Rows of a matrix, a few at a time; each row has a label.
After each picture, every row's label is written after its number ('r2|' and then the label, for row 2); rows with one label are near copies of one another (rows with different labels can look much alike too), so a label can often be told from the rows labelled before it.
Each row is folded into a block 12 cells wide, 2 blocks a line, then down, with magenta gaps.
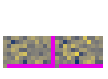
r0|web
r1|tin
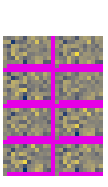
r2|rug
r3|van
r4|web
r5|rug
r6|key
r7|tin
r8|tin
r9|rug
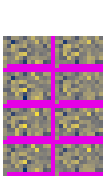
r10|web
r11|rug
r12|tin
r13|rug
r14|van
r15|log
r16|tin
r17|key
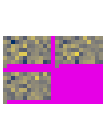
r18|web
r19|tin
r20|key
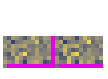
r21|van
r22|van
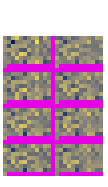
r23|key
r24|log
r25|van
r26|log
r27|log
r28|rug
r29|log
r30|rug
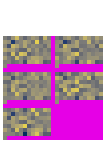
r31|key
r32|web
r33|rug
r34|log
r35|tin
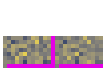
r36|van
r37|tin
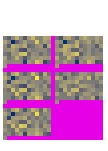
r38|web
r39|web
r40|key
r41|log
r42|key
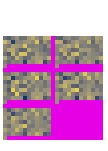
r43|log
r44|log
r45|rug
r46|web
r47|web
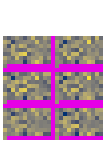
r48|tin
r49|key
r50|log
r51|key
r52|web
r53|web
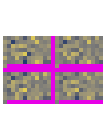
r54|tin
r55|key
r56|van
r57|tin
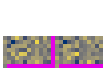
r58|key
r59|web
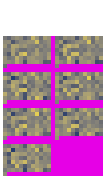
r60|van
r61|van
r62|web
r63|key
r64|van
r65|web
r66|rug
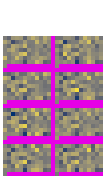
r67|web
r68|rug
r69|log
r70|tin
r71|web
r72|web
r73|tin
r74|van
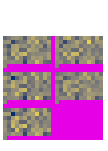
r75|rug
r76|key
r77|web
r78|rug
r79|rug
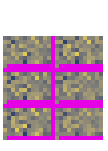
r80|tin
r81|rug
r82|key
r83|rug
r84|tin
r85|rug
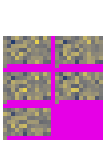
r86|key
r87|rug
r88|van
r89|web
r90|log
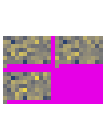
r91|log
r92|web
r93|van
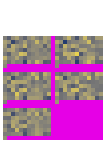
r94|web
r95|tin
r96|van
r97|log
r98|rug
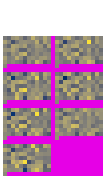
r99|web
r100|key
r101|van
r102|key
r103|key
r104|web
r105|tin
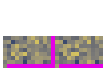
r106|rug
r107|log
